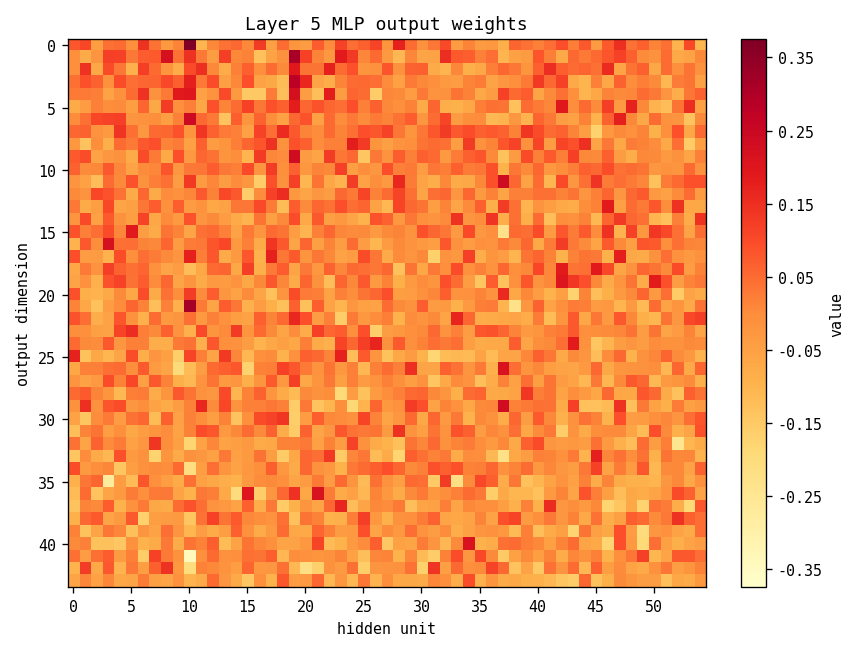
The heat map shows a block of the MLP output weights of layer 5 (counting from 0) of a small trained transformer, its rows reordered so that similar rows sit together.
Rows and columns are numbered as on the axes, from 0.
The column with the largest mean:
19
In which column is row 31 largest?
28
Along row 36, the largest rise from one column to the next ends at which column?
15
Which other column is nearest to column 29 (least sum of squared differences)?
35
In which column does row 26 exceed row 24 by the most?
37
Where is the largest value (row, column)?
0, 10
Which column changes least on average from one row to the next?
29
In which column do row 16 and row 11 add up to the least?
16
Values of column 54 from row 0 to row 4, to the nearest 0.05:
-0.1 0 0 -0.05 0.05
